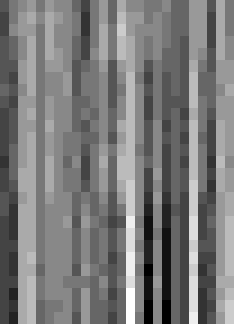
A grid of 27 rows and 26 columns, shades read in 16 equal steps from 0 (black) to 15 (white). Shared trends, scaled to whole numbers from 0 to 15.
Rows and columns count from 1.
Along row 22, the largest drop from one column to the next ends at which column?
23
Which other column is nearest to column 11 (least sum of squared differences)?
5
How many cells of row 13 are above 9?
5
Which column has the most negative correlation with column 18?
24
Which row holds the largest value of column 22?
27
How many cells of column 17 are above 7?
1
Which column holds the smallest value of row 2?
10
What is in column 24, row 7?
6
